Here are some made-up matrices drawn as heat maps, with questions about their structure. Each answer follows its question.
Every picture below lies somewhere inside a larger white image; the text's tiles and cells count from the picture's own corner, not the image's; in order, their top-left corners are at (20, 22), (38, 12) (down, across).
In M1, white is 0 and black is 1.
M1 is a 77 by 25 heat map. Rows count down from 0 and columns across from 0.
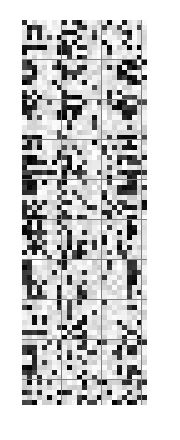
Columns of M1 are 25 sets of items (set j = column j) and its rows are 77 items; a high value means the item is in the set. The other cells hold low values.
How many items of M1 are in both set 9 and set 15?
0
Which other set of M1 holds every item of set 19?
2
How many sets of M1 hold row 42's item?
11
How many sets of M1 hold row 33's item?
9
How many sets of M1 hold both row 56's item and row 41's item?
0
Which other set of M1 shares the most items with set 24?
20
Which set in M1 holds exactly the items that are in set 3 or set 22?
1
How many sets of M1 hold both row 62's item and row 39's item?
9
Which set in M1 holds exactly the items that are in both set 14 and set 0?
13
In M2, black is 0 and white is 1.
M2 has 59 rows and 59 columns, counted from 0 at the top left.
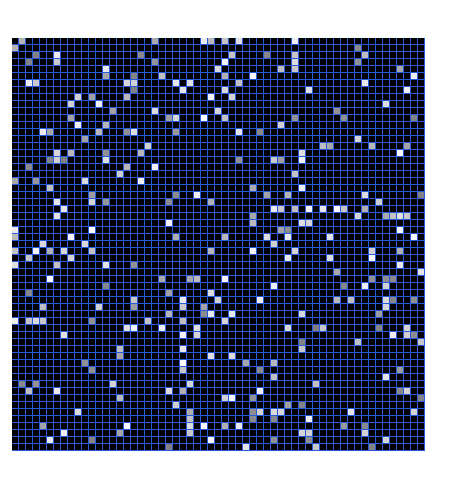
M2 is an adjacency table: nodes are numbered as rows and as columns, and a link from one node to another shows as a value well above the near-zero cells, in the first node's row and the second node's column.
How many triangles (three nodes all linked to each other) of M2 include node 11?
2
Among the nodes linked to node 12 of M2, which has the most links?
node 13
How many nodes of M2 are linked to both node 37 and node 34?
2
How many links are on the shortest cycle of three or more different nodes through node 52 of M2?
3
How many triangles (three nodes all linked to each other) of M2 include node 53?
4
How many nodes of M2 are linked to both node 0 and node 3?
3
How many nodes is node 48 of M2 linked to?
2
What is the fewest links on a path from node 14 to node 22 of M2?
4
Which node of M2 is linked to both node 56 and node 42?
node 7
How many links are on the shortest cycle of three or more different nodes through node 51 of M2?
3
